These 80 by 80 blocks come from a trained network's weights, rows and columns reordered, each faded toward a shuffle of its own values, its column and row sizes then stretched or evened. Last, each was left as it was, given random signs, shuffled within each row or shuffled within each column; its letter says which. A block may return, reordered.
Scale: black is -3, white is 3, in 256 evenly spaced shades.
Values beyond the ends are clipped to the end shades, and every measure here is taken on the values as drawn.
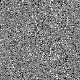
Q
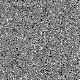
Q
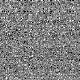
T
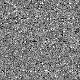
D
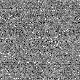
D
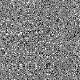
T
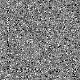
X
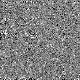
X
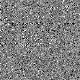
X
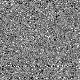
D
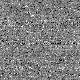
D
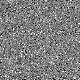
D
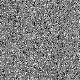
Q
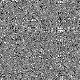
T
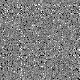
T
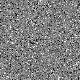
Q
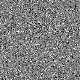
D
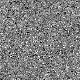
D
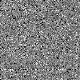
X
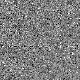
X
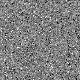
Q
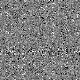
X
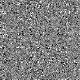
X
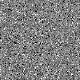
X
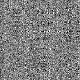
T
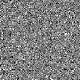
T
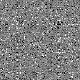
T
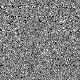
D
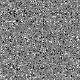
X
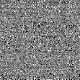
T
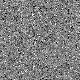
Q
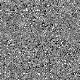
T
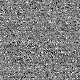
D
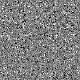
X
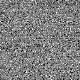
D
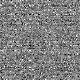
T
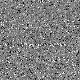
D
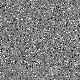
D
